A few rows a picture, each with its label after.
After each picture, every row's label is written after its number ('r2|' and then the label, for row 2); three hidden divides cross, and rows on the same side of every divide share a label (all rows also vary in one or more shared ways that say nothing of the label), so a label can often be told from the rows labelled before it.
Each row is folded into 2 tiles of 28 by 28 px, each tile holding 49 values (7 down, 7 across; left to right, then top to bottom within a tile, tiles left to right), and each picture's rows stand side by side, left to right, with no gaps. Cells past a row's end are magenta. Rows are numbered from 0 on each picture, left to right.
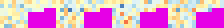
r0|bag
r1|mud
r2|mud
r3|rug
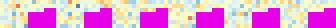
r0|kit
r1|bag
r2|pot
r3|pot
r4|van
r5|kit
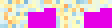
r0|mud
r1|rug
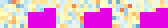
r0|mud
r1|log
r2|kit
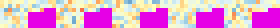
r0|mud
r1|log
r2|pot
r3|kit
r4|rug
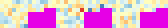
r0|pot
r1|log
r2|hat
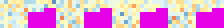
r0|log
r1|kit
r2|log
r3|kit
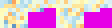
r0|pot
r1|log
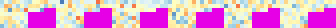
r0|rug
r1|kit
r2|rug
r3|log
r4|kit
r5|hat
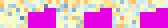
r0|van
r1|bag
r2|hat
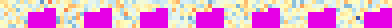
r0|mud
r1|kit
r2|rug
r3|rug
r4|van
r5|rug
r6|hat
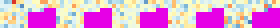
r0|bag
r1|log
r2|van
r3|mud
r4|mud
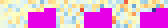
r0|mud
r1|log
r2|kit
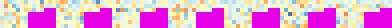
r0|mud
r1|pot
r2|mud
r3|rug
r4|van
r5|van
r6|rug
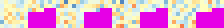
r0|pot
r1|mud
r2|hat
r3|van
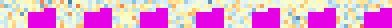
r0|hat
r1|hat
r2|pot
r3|pot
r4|kit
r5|log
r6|bag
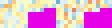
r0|kit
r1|rug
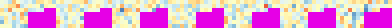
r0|kit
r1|bag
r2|log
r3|bag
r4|bag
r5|rug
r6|van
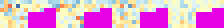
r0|rug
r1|pot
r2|hat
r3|hat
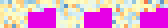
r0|hat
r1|bag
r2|rug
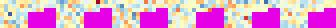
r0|van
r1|van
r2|hat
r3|mud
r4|pot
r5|pot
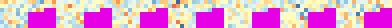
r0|mud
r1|kit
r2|mud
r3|mud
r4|kit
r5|mud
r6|hat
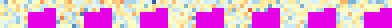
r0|log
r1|kit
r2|pot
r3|mud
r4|log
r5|kit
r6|pot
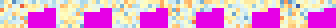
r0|rug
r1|pot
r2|bag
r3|van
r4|van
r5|hat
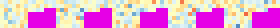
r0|log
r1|mud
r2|van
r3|kit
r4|pot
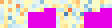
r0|kit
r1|van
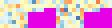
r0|kit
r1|log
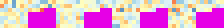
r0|hat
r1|pot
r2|rug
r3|mud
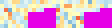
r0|rug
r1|kit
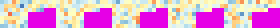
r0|pot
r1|pot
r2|log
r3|bag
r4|hat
